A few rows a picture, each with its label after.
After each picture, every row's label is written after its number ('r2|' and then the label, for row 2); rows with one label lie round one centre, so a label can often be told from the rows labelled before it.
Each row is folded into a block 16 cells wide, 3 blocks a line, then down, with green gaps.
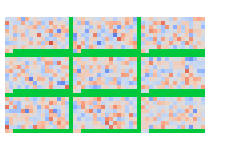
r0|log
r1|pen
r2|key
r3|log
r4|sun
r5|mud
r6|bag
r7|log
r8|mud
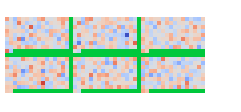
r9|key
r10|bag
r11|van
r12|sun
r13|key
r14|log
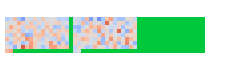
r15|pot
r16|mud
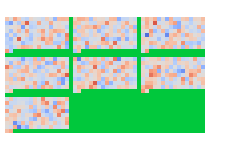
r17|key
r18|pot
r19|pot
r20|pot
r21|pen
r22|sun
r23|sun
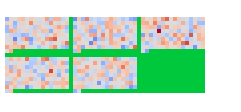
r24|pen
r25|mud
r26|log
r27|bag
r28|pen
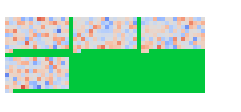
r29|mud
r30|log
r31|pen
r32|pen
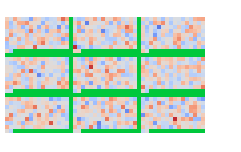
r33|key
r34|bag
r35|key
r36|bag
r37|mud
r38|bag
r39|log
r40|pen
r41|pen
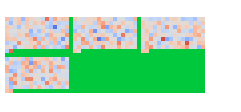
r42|pot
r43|log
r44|log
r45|bag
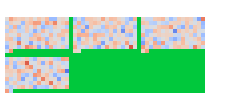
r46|pot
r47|bag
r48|bag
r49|key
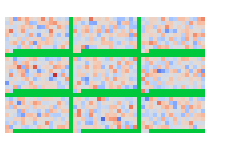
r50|bag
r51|sun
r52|pot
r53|log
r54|pen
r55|sun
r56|bag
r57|log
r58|pen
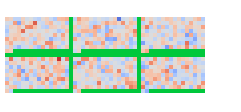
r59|log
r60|pot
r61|log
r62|sun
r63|bag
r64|bag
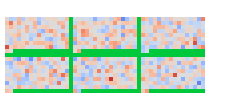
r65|log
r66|pot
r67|mud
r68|key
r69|key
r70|pot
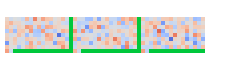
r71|bag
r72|key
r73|log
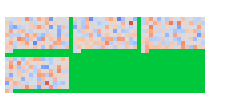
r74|mud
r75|mud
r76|pot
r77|pot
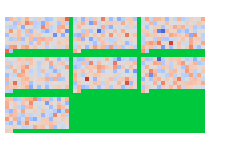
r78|key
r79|pot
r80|sun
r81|pen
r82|mud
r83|mud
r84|log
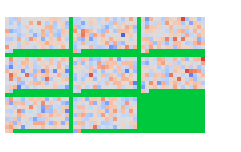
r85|bag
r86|key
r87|pen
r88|sun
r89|mud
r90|key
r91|sun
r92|pen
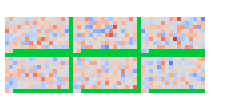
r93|key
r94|pot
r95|pen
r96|key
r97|key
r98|key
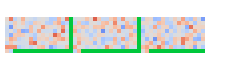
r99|sun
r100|bag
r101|pen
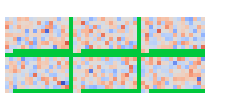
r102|bag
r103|mud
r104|log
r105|mud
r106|sun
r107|pen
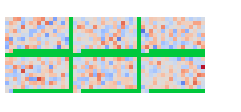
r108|pot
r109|log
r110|pen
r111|log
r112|bag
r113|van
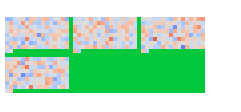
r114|pen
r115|key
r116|key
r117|pot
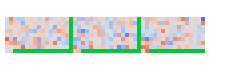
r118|pot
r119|bag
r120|pen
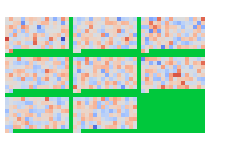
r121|pot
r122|mud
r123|sun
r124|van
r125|bag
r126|pot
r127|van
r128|bag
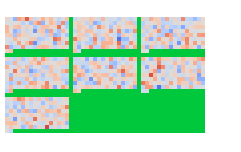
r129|bag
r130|log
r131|van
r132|pot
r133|key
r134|sun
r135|van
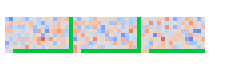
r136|key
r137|bag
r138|log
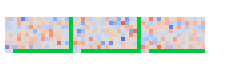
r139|mud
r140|van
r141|pen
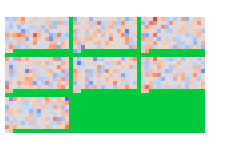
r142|sun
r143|mud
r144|pot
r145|bag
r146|key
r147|sun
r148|pen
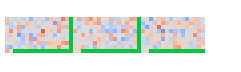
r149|key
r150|sun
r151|sun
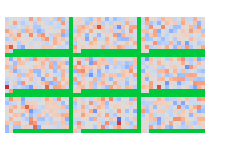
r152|sun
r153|log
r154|pot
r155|bag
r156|pot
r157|pen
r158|pot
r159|log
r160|key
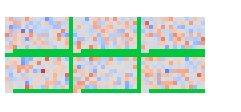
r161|sun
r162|pen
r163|log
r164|pot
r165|sun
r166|van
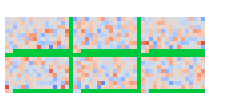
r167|van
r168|pen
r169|pen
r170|bag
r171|bag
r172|van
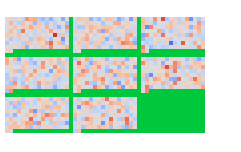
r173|log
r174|mud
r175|bag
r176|pen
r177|pot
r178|mud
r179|mud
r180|mud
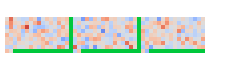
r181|pot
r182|bag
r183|mud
